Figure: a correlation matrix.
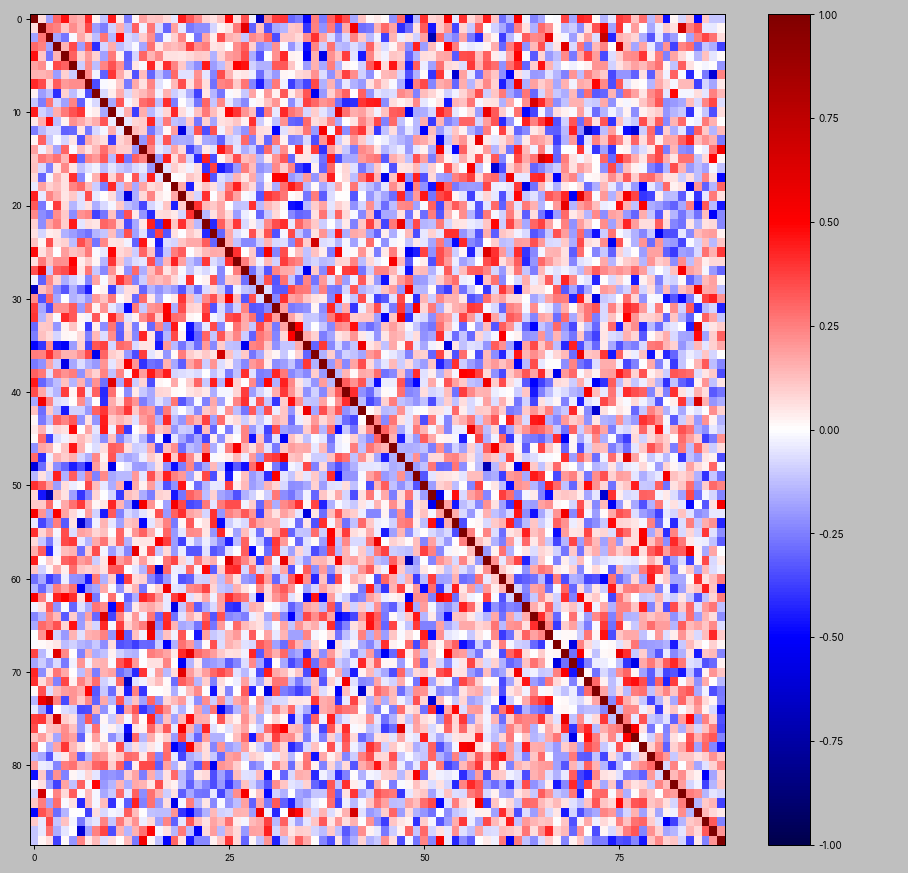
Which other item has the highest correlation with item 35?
42
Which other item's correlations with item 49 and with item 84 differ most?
18
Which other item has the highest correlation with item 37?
12
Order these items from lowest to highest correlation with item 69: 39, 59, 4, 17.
4, 39, 59, 17
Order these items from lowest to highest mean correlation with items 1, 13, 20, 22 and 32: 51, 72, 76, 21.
51, 21, 72, 76
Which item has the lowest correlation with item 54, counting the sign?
6
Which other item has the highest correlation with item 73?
2
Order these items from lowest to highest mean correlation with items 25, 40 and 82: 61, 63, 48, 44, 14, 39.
48, 61, 44, 63, 14, 39
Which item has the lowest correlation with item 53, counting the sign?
35
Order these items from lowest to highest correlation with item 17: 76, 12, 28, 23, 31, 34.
23, 34, 12, 28, 76, 31
